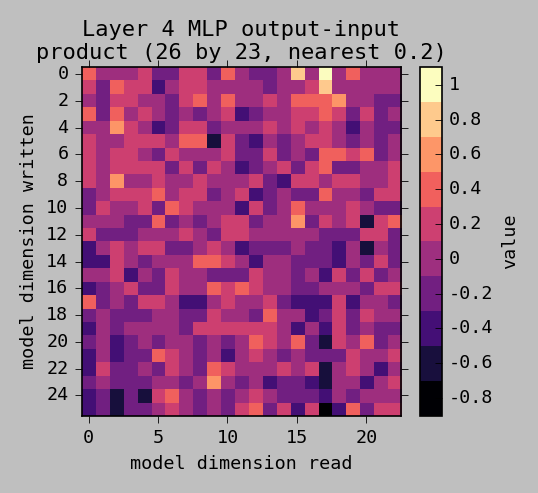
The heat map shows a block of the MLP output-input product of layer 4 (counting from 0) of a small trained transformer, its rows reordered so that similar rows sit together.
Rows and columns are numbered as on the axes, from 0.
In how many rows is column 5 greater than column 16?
9
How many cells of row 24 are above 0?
3
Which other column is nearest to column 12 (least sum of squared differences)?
6
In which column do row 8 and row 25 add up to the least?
17
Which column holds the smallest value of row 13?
20
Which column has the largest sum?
10
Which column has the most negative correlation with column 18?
21
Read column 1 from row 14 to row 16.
-0.4 0 -0.2
